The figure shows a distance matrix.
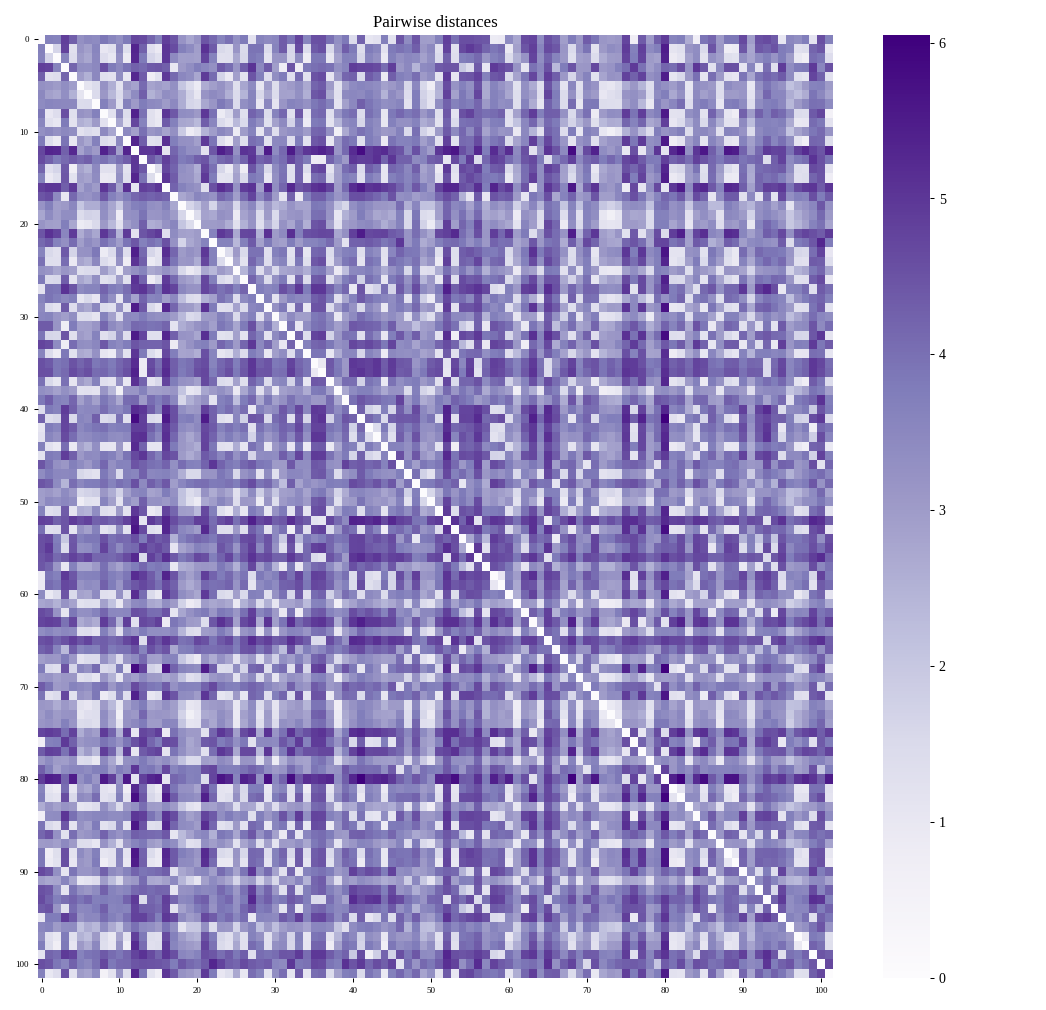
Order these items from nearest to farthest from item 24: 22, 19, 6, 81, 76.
81, 6, 19, 22, 76
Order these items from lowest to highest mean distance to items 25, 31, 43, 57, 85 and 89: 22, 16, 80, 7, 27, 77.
7, 22, 27, 77, 16, 80
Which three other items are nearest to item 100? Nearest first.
46, 70, 79
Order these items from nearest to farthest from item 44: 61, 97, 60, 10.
97, 60, 61, 10
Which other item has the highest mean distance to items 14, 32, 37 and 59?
80
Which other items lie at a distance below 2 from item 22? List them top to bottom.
18, 39, 96
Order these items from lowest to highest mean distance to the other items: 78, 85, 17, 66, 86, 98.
78, 98, 85, 86, 17, 66
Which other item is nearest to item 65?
52
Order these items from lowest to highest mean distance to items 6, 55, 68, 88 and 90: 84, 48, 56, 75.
48, 84, 75, 56
